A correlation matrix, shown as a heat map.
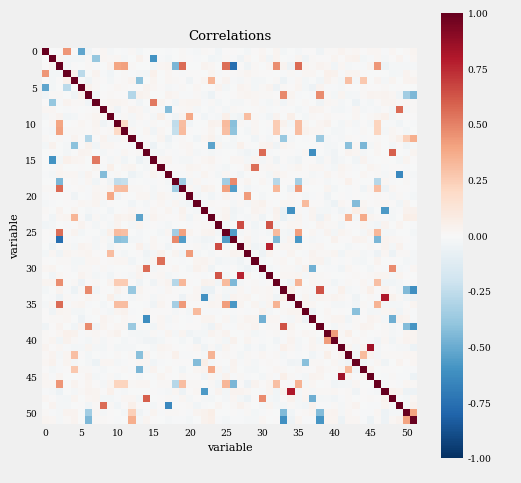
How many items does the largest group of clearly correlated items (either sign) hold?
10
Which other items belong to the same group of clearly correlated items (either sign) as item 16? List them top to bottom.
29
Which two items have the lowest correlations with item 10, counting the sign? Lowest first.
26, 18
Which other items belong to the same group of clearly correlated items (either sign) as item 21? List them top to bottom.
36, 43
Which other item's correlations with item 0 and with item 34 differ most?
47
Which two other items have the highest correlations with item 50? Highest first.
51, 12
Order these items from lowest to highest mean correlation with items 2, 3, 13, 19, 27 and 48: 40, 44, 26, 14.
26, 44, 40, 14
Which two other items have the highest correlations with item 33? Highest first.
38, 6
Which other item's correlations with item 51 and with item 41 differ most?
45
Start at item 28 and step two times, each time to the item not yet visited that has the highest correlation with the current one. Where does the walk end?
9
